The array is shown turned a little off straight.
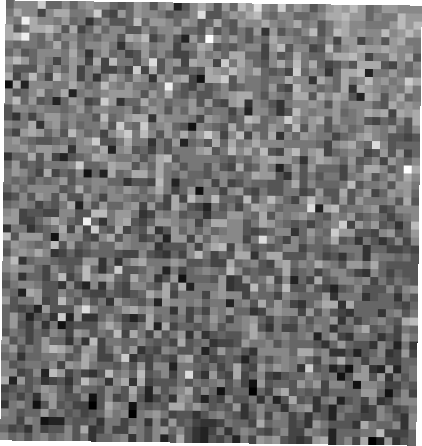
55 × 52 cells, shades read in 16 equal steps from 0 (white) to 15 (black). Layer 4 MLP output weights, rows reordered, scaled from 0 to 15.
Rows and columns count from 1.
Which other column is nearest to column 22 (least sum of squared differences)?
38
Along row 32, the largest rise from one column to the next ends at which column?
32
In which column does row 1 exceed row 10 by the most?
22
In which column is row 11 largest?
1
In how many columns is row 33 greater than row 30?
23
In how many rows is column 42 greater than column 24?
22
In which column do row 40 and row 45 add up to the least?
8
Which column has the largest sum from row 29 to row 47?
50
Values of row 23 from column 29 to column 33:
11 10 8 9 9
